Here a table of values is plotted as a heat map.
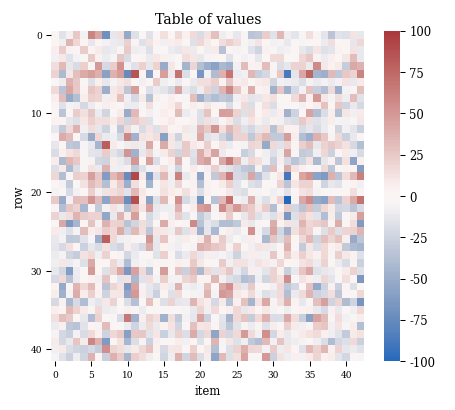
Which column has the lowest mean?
10
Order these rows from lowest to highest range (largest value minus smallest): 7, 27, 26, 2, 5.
2, 27, 7, 26, 5
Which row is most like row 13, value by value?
36
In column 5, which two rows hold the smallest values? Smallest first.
13, 36
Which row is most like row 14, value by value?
26
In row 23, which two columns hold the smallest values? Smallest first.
32, 7
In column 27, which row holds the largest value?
25
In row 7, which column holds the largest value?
24
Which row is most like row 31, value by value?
17
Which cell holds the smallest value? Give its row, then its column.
21, 32
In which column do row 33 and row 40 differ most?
7
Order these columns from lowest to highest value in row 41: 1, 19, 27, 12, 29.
1, 27, 12, 19, 29
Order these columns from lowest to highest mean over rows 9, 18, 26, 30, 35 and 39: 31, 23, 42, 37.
37, 42, 31, 23
